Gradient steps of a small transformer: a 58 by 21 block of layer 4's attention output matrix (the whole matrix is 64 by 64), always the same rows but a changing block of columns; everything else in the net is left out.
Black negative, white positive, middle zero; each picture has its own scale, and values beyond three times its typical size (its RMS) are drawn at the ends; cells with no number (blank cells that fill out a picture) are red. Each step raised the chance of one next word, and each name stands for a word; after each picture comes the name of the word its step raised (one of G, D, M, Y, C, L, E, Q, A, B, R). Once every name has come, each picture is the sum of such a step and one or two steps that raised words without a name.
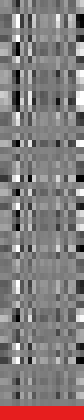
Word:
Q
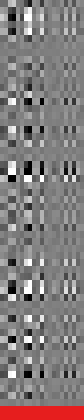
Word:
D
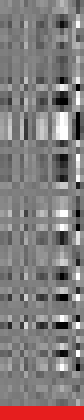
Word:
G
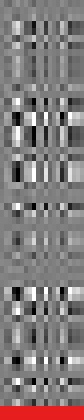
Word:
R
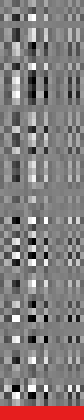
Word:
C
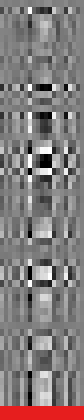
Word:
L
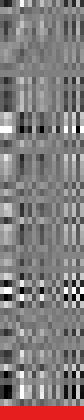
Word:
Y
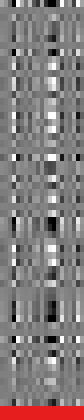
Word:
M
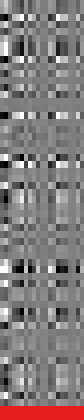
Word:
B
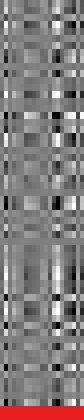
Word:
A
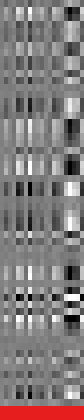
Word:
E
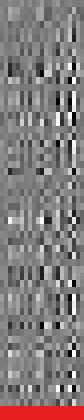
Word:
G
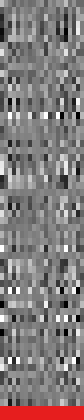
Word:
R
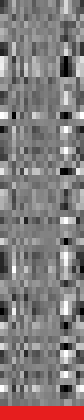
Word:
B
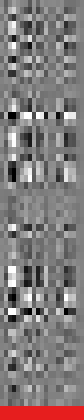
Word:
R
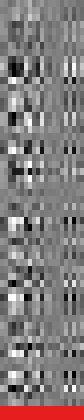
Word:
L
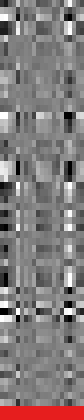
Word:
E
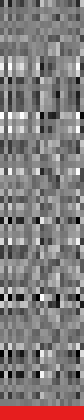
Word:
Y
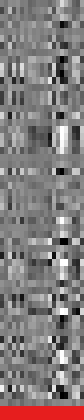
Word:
C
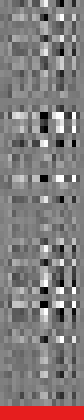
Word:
Y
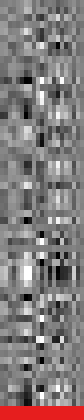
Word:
C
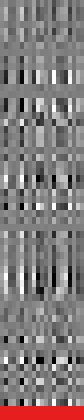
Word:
R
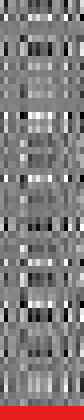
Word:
M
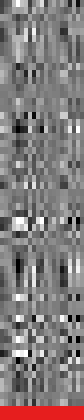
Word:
M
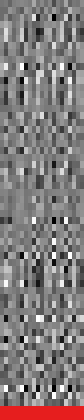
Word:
C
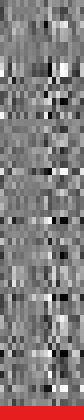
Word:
A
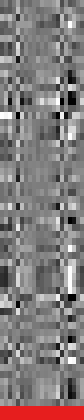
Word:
Q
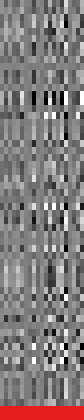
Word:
Q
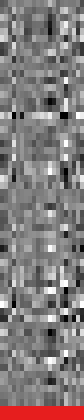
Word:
R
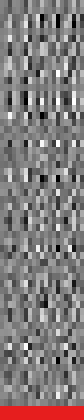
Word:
Q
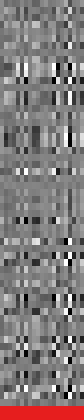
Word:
C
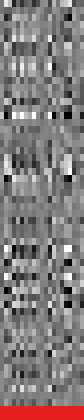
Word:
D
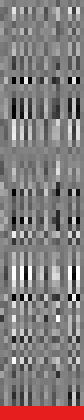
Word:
E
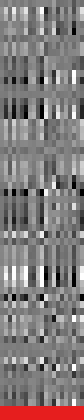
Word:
E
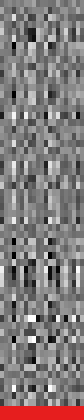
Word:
C
